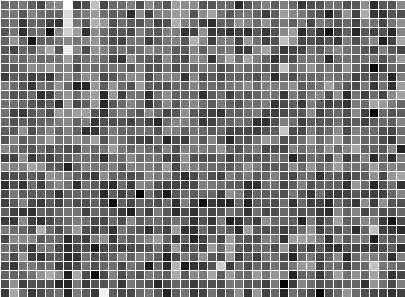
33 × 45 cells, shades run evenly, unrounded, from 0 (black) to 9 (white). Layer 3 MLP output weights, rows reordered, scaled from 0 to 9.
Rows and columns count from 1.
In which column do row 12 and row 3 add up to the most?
8
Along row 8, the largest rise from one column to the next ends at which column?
32
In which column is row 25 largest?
38
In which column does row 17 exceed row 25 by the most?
44
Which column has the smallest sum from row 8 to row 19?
12
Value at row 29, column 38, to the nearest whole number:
5
